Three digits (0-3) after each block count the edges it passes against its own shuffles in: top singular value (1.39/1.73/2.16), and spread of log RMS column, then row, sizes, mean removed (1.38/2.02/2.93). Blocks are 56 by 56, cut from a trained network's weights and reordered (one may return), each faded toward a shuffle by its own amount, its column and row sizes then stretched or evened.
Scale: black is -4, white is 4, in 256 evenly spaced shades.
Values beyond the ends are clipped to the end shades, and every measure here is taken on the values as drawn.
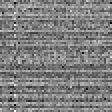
3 1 0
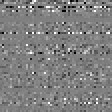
2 1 3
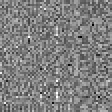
2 1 0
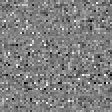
0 0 2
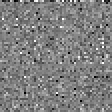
1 1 2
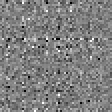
1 2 2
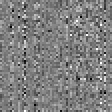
0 3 1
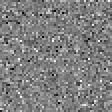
0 0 1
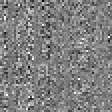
1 3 0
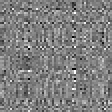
3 2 2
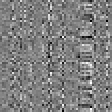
3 3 1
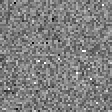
0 0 0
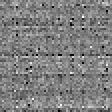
2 2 1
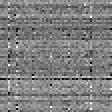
3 2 1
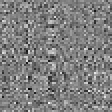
3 2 2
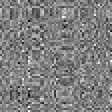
3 2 0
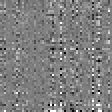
2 3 2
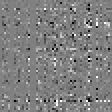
1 3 2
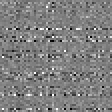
2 1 3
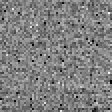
0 1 0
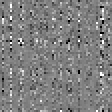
1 3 1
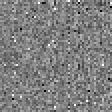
0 2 0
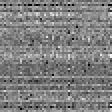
3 2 1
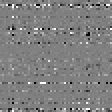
1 1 3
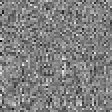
2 2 0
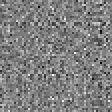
2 1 0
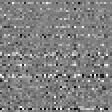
2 1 3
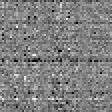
2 2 1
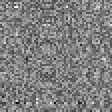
2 0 1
